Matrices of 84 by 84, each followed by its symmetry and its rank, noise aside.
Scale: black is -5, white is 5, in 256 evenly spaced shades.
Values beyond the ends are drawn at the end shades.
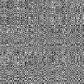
no symmetry, rank four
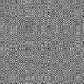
symmetric, rank three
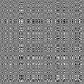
no symmetry, rank two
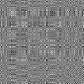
symmetric, rank two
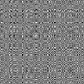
symmetric, rank three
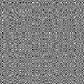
antisymmetric, rank four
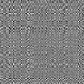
no symmetry, rank three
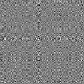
antisymmetric, rank four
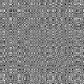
symmetric, rank three
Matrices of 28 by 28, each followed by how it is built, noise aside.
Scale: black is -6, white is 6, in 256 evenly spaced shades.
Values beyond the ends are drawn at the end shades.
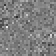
block diagonal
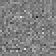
uneven rows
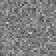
noise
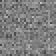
blocks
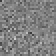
lower triangular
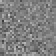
lower triangular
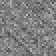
Toeplitz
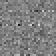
uneven rows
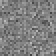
repeating rows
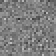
uneven rows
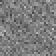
Toeplitz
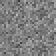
repeating rows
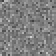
repeating rows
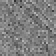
Toeplitz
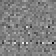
uneven rows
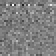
uneven rows
